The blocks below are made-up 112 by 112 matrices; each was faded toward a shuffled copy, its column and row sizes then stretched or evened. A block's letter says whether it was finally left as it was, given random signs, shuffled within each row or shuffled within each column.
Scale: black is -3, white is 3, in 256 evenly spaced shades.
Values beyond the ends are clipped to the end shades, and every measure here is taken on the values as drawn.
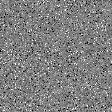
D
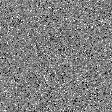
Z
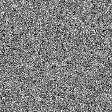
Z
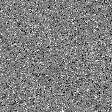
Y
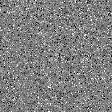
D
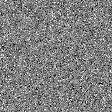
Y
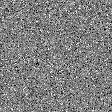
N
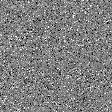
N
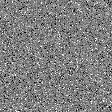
Y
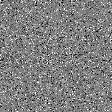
Z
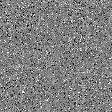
Y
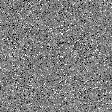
Z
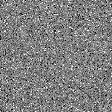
D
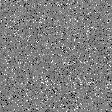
D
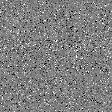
D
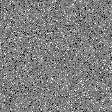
Y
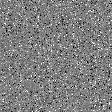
Y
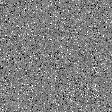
Y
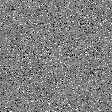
N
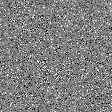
N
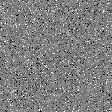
D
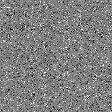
D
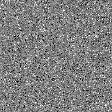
D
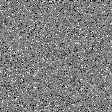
N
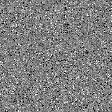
D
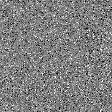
Z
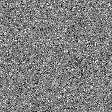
N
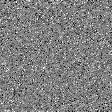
N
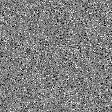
N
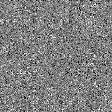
D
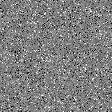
Z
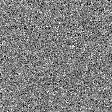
N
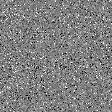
Z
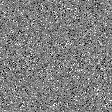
N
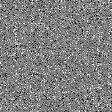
D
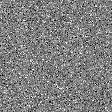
N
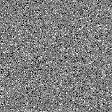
D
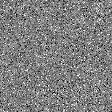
Z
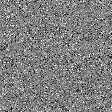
Z
